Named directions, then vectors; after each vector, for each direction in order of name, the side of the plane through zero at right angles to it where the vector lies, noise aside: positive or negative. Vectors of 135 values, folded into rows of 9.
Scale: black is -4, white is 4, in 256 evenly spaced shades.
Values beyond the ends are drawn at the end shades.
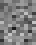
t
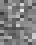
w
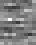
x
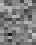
negative, positive, negative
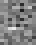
negative, negative, negative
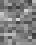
positive, negative, positive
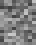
positive, negative, positive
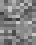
negative, positive, negative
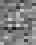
positive, positive, positive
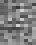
positive, positive, positive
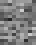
positive, positive, negative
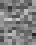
positive, negative, positive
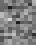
positive, negative, positive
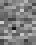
positive, positive, negative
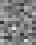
negative, negative, positive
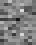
positive, positive, negative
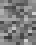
negative, negative, positive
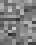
negative, positive, negative
